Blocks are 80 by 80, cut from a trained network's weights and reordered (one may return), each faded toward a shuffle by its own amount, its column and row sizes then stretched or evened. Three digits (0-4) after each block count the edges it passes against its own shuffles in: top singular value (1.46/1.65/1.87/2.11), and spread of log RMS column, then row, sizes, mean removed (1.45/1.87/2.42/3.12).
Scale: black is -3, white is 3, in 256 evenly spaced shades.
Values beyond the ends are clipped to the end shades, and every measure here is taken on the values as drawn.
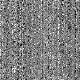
2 3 0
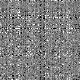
2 2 3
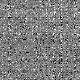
1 3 1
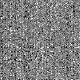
0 1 3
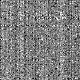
3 0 3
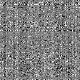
2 0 4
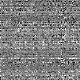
3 3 3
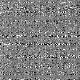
0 0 4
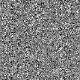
0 3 0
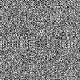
4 0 2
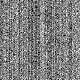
4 0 1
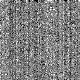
3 1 2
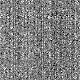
3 0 2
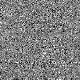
0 1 2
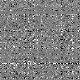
1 3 4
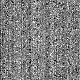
2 1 0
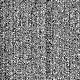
2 0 0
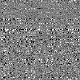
2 2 4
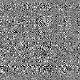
2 3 4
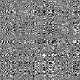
4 4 4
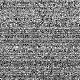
3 0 1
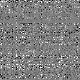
0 2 4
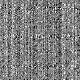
4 1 3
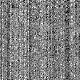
4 2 2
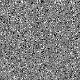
1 1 1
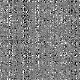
1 4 3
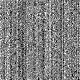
4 2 1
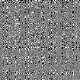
1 4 3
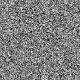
2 1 0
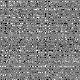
0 2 4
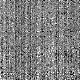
4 1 3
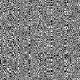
4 4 1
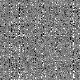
0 4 0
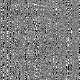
0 4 0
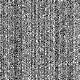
4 0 2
